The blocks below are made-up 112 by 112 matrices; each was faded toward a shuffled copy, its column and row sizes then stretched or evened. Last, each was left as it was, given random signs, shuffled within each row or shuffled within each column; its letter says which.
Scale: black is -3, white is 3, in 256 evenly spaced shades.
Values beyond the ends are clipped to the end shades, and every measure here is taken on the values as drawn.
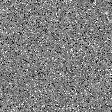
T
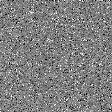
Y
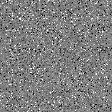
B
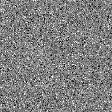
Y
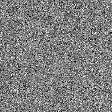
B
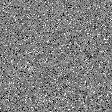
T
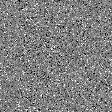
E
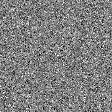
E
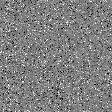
E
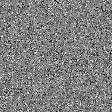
T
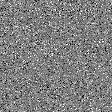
T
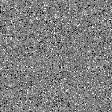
Y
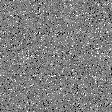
T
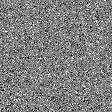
T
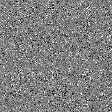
B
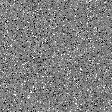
E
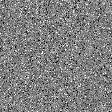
E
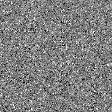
B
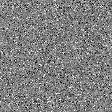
T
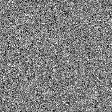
E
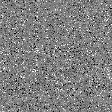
B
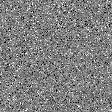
T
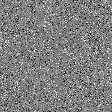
E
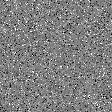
T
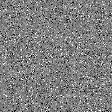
B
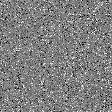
E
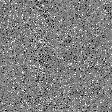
E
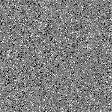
E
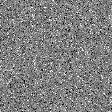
E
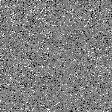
B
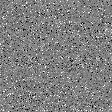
T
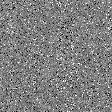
E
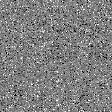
Y
